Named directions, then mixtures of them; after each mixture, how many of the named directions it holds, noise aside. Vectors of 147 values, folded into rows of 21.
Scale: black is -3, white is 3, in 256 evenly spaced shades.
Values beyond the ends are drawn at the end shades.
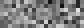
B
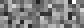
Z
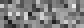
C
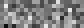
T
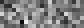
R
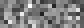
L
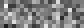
one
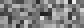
one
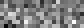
three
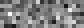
three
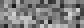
two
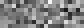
one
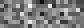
four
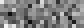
four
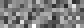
four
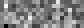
one
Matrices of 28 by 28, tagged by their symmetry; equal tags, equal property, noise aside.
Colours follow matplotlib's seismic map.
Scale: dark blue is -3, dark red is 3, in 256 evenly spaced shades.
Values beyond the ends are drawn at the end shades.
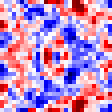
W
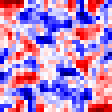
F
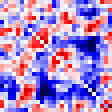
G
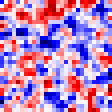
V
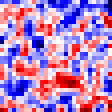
V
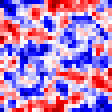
F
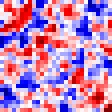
G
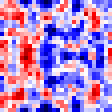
W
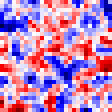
V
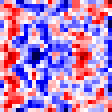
W
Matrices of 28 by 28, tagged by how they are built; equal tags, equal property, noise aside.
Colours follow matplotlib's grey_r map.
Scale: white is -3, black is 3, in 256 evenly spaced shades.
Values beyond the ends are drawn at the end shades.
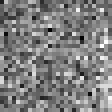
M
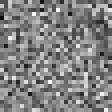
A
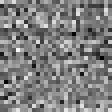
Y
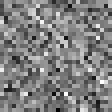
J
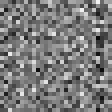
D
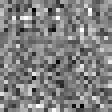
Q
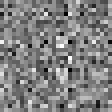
Q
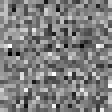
Y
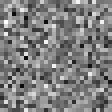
A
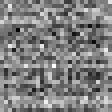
Y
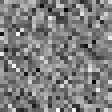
J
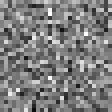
A
